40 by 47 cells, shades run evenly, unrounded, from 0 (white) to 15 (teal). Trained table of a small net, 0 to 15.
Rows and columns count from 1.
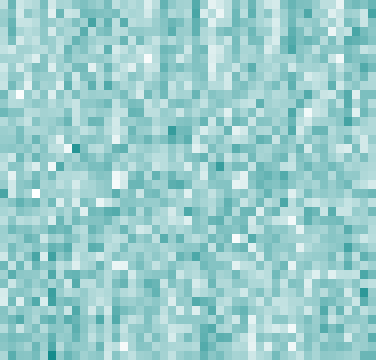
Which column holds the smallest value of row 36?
32
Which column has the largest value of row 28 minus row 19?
7
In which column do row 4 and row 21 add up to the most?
22
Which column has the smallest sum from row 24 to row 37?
37
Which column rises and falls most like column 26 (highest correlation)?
9
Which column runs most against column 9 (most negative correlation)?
38
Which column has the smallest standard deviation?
6
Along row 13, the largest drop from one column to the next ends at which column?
45
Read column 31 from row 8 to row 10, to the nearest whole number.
7 5 8
